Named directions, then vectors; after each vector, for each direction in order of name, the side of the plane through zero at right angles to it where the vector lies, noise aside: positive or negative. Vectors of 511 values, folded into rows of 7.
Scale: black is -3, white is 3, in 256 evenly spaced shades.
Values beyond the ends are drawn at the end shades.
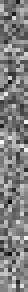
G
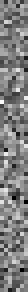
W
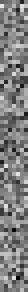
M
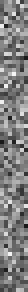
negative, positive, positive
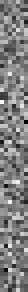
negative, negative, positive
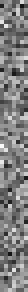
positive, negative, negative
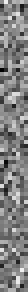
negative, negative, negative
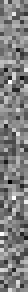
negative, positive, negative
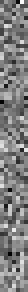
positive, negative, negative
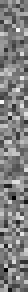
negative, negative, positive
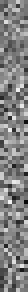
negative, negative, positive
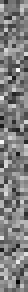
positive, positive, positive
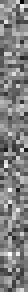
negative, positive, positive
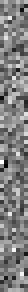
negative, negative, negative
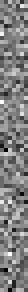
negative, positive, positive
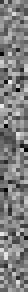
negative, positive, negative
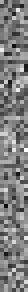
positive, negative, positive
